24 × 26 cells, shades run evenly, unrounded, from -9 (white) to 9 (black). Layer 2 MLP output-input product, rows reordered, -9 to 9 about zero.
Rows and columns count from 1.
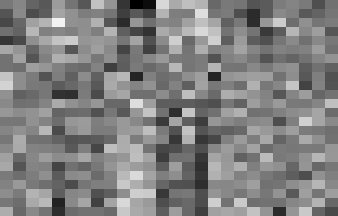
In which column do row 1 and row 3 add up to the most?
10
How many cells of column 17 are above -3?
18
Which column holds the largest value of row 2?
20
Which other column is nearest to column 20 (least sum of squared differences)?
1
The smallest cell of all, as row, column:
3, 5
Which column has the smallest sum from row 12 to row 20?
11
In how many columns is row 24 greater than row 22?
13
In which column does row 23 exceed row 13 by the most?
15
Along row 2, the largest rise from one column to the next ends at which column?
17
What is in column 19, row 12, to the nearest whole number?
2
